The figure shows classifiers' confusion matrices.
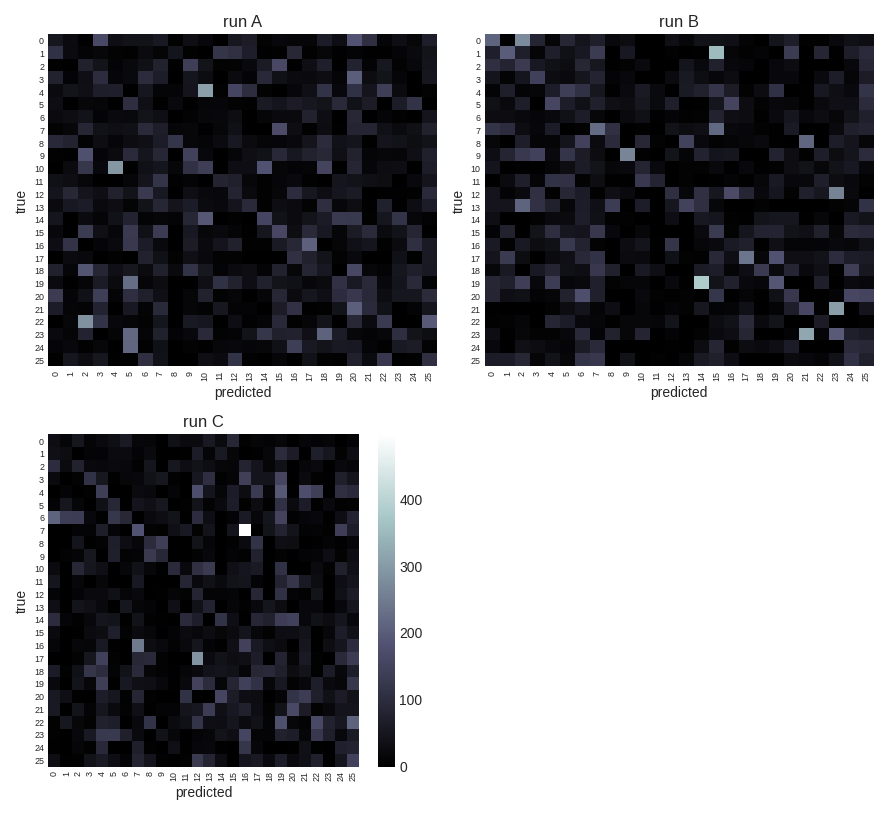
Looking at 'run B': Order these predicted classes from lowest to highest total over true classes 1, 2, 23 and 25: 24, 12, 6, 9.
12, 9, 24, 6
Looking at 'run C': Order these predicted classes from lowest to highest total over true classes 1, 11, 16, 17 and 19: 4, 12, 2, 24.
2, 24, 4, 12
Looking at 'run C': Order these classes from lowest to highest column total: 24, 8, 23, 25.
23, 8, 24, 25
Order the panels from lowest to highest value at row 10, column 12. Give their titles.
run B, run A, run C
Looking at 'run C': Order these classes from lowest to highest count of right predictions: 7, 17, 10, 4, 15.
15, 17, 10, 4, 7
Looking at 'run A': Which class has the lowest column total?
8
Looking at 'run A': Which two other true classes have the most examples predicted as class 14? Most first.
10, 23
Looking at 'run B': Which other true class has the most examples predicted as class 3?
9
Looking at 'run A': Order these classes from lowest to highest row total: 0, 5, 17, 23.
17, 5, 0, 23
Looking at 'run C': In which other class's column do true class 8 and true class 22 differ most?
25
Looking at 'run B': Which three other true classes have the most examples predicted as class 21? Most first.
23, 8, 12
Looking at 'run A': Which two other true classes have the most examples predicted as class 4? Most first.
10, 12
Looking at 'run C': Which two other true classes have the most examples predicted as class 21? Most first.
4, 20
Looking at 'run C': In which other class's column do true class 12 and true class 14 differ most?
20
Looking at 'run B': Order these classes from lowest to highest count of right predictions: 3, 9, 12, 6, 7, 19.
6, 12, 3, 19, 7, 9
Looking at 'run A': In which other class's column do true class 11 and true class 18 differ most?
2
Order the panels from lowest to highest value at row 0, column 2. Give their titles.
run A, run C, run B
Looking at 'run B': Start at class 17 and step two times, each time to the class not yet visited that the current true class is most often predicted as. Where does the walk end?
14
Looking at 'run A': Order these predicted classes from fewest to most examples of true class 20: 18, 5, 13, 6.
13, 18, 6, 5
